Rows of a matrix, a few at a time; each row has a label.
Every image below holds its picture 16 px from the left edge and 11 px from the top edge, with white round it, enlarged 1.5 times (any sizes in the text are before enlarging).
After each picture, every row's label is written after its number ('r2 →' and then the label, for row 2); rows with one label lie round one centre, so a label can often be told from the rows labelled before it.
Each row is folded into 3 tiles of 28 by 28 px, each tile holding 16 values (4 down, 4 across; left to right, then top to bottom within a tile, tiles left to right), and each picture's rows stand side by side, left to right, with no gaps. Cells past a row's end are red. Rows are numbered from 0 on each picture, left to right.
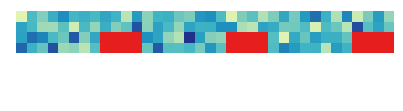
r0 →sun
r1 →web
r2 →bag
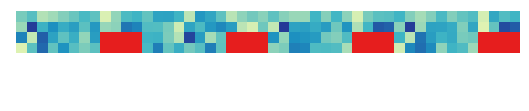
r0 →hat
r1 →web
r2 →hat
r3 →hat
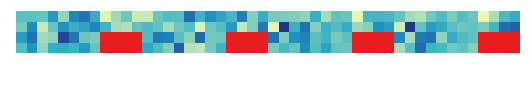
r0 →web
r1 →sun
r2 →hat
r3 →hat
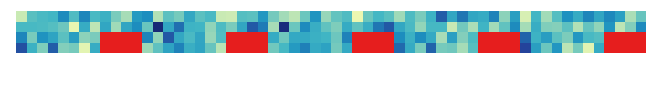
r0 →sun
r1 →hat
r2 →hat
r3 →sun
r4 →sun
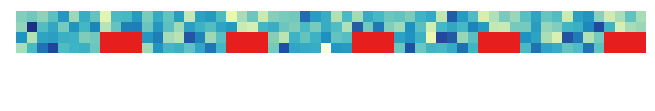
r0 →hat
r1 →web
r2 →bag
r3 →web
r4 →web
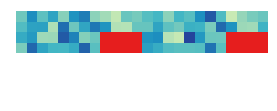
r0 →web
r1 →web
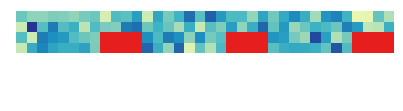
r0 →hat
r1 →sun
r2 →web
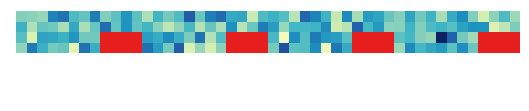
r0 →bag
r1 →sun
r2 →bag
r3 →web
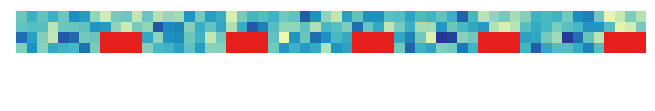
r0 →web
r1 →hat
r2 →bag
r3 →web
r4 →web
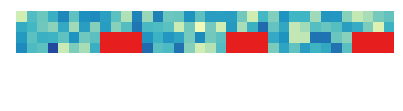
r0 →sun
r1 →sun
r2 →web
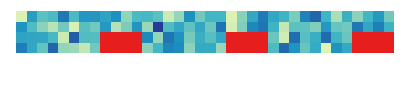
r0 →sun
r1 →hat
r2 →bag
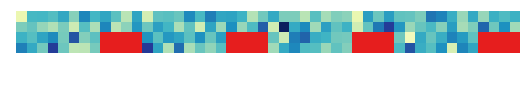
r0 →sun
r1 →sun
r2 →hat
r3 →bag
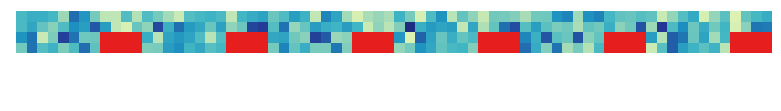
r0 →web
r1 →hat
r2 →web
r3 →hat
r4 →sun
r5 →hat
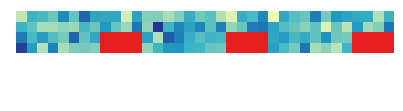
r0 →sun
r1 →hat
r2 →sun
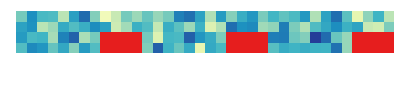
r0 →web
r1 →bag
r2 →web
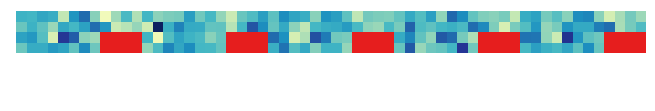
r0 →web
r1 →hat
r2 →web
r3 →web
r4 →web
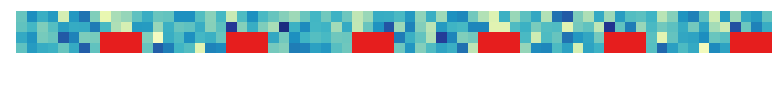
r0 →web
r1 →bag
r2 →hat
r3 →web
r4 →bag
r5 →bag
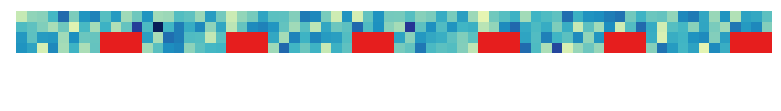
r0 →sun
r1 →hat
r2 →bag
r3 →hat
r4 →sun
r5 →bag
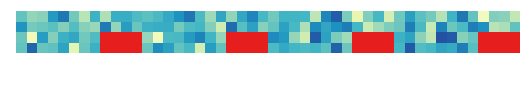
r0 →bag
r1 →bag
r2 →web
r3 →web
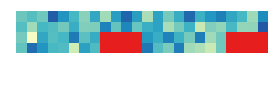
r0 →bag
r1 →sun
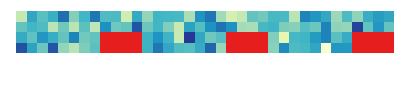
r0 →sun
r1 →web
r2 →bag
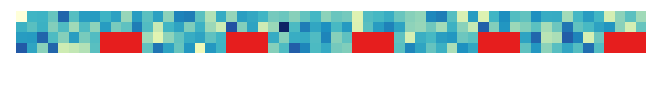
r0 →sun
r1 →bag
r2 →hat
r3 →bag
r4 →web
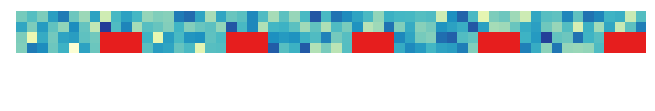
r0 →bag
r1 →bag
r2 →sun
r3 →web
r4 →sun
